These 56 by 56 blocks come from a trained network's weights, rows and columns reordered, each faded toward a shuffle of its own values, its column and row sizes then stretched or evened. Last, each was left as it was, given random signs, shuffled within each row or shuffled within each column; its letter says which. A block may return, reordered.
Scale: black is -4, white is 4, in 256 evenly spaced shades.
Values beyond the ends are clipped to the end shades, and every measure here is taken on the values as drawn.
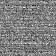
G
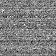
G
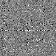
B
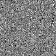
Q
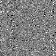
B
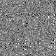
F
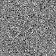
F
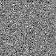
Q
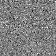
G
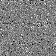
G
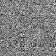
B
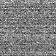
B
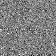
G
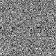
B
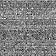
B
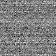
B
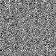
B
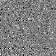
F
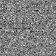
G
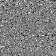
G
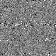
G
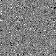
B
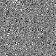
F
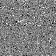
G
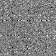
G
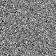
Q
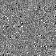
B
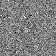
G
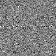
B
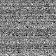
B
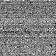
G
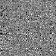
B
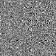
B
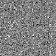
F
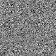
B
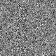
Q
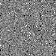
B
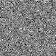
G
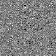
B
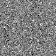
Q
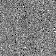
Q
